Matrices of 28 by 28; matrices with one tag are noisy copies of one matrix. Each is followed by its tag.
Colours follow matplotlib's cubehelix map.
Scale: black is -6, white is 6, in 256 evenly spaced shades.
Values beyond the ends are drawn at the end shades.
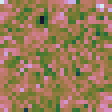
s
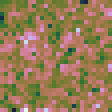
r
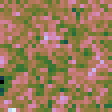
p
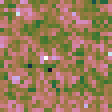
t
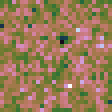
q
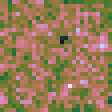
q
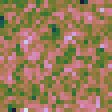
r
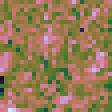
p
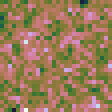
r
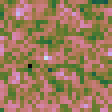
t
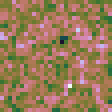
q
